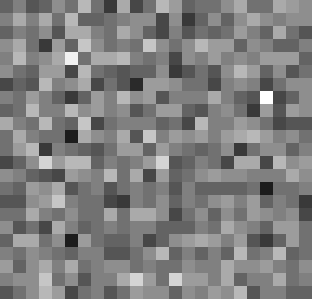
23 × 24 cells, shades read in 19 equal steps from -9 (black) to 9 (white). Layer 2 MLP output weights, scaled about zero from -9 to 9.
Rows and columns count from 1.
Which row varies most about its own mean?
13
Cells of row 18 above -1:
12
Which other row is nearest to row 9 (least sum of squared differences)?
21
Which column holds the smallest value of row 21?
2
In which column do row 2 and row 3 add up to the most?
6
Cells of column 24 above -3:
19
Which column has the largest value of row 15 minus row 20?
5
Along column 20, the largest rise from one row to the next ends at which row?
10
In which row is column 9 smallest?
1
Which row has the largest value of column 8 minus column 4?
4
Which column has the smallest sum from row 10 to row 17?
14
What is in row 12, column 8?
-3
